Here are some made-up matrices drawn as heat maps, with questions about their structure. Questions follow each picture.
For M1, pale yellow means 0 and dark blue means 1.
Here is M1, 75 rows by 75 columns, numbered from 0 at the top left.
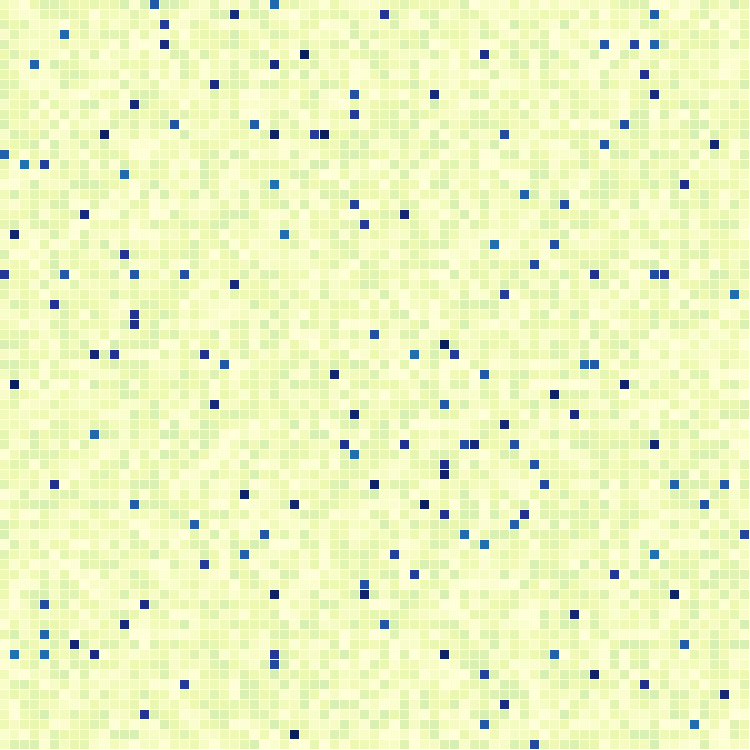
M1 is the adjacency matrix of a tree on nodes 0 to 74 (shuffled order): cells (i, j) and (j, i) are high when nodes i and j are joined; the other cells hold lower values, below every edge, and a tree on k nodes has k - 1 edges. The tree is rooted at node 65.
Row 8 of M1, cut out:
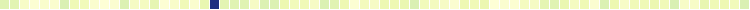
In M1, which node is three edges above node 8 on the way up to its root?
44
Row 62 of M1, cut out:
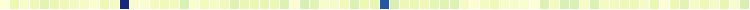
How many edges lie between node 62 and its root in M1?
3
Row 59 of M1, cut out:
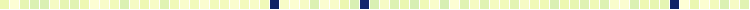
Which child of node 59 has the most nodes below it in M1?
67
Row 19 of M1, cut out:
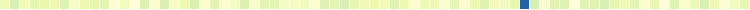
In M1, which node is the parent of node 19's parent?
51
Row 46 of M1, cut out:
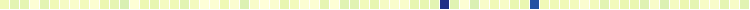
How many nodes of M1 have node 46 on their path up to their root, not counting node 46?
3
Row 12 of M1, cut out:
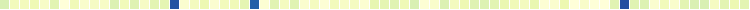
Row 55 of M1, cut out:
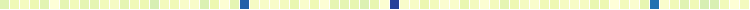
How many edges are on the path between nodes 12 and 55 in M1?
5
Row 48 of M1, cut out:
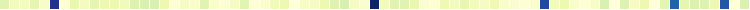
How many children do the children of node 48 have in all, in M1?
3
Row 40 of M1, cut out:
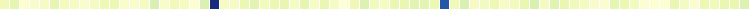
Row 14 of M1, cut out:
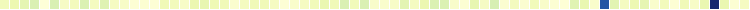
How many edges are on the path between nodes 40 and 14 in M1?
5
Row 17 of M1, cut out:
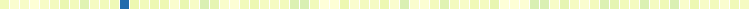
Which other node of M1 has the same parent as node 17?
25
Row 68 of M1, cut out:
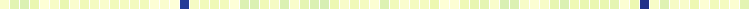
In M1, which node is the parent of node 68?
18
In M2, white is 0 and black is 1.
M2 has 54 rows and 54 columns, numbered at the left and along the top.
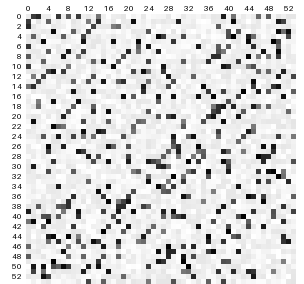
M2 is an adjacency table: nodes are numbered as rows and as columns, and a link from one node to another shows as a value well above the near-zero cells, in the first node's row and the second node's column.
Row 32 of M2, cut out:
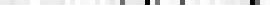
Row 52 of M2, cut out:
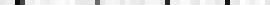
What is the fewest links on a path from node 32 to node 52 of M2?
3
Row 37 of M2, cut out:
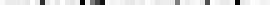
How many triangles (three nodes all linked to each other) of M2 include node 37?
3
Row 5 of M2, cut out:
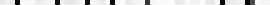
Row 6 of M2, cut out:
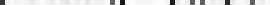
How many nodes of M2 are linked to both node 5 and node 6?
2
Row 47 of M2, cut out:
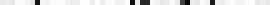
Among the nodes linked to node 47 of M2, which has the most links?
node 29
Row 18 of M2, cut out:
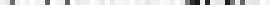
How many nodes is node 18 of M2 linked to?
10
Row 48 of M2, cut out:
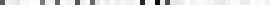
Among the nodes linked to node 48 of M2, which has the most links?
node 31
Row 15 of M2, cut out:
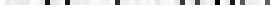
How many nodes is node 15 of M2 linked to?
9
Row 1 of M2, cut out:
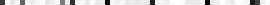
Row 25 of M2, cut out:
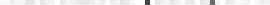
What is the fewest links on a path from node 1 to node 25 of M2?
4
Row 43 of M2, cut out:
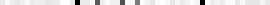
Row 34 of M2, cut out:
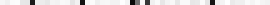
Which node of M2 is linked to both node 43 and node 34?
node 27
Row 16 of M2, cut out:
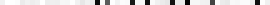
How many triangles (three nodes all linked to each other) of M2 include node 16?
5
